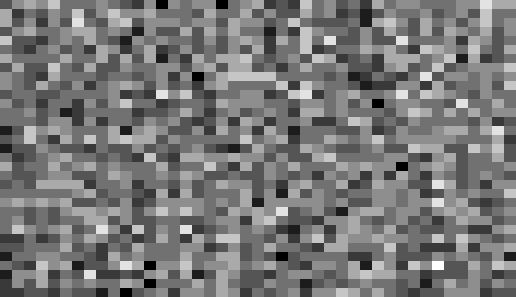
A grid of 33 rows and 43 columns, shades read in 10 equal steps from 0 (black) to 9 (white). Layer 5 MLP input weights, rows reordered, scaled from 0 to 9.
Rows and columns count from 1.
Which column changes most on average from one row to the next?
11
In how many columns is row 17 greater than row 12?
15
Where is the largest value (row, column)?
30, 37
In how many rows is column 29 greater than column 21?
11
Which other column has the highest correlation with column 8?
31
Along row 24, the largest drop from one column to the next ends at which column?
25
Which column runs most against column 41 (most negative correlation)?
19
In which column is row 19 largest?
18
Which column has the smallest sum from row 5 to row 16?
32
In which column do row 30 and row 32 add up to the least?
13
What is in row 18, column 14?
3
